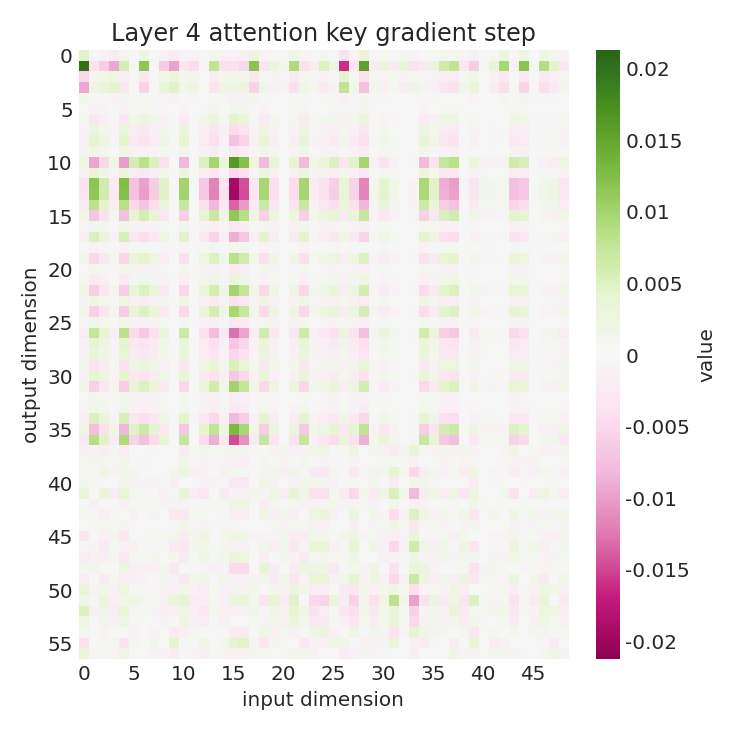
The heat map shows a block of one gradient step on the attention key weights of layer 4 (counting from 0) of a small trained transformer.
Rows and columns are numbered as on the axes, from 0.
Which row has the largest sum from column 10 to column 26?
10
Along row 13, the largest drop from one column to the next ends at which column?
5
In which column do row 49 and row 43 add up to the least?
31
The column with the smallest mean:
15
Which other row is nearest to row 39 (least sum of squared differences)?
53
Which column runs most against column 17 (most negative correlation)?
26
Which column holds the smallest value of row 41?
33
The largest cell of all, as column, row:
0, 1
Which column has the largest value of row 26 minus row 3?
4
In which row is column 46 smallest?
3
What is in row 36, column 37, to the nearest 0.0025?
-0.0075
